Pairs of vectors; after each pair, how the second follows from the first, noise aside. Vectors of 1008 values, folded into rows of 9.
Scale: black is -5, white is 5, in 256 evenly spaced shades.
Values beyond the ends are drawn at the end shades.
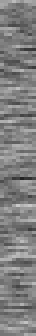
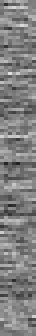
wrapped around, negated.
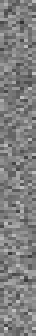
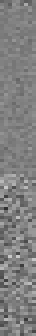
wrapped around, negated, partly zeroed.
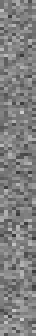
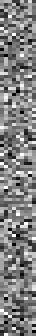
negated, scaled up.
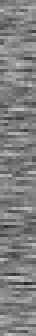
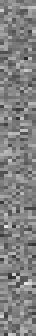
sign-scrambled.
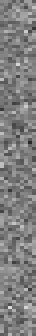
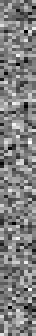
negated, scaled up.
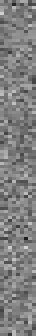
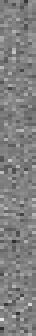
wrapped around, negated, partly zeroed.
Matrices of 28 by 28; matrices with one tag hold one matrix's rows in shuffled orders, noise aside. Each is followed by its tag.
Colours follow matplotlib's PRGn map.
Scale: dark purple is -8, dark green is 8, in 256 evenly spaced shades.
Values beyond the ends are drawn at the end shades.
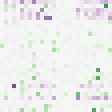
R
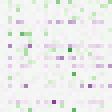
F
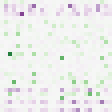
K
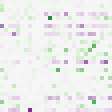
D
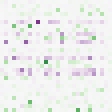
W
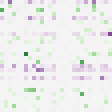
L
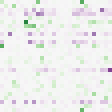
L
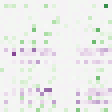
R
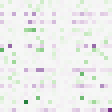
L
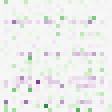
W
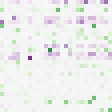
D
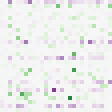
F
